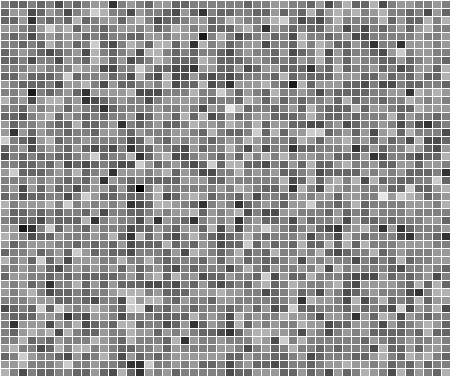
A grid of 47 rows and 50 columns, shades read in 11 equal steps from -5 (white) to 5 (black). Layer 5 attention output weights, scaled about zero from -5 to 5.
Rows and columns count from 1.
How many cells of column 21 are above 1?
6
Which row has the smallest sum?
26
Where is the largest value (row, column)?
24, 16
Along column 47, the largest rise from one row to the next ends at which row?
37
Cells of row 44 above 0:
13
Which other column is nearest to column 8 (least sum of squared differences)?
19
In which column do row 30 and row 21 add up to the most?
15
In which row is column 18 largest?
28
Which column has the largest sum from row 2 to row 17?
4
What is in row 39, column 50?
2
